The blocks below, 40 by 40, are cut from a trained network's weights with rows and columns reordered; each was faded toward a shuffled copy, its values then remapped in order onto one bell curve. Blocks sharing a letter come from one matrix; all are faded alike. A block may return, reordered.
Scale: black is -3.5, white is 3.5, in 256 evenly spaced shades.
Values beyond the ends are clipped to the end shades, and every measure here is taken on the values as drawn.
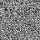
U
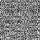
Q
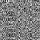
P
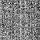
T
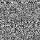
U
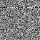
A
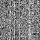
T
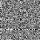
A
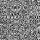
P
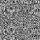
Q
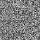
A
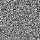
U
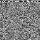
A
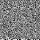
A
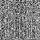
T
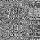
P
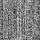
T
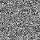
U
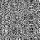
P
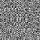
P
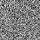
U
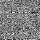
U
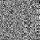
Q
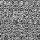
Q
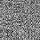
Q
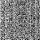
T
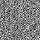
P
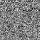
U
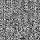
T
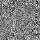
A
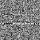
A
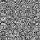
P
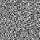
Q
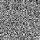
P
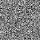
A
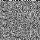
A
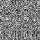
P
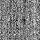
T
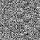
P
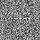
A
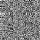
P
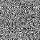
U
